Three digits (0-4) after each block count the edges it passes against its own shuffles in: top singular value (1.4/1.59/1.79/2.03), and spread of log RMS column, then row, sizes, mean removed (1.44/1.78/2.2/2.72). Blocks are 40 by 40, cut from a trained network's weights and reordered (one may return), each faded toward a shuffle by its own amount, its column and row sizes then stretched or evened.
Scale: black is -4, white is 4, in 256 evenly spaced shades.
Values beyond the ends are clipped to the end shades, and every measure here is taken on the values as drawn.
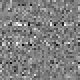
2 1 2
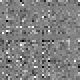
1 3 3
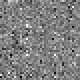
0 2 1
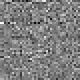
2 0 2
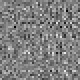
3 1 2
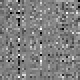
1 4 1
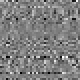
3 1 4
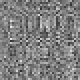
4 3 0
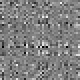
2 3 3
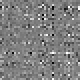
2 3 3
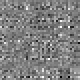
2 0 4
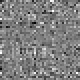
2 2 3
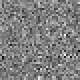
0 1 0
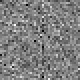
0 1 0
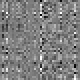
4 4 0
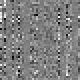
2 4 0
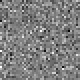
0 2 1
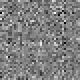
1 2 2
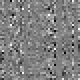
0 4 0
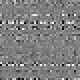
4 2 4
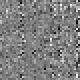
0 4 0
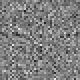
2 1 0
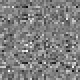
2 1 3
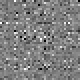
1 3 3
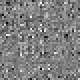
0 1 2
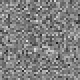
1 0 0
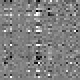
4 3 3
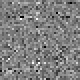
0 0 2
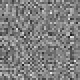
4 2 1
